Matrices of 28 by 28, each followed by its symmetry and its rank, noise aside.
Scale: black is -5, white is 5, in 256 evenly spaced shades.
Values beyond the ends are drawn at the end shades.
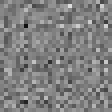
no symmetry, rank five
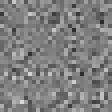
antisymmetric, rank six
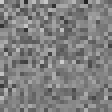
no symmetry, rank six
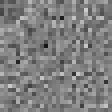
symmetric, rank five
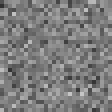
no symmetry, rank six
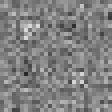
symmetric, rank five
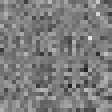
no symmetry, rank five
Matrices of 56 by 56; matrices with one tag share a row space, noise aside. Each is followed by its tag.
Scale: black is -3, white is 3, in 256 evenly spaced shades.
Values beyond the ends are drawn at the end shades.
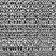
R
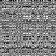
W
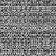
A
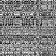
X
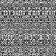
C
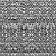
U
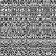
A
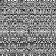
U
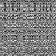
U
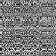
X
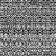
A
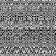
C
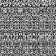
C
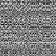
A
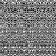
U
